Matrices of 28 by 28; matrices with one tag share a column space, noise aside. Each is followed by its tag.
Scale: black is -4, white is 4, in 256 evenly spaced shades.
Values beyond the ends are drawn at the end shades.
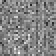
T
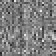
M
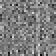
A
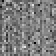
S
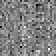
A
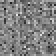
S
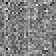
S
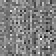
T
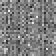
T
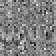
M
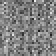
S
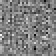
T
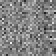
T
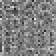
S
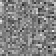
S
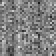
T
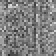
A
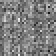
A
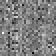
S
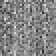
A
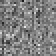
M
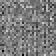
A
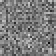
T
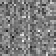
S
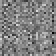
T
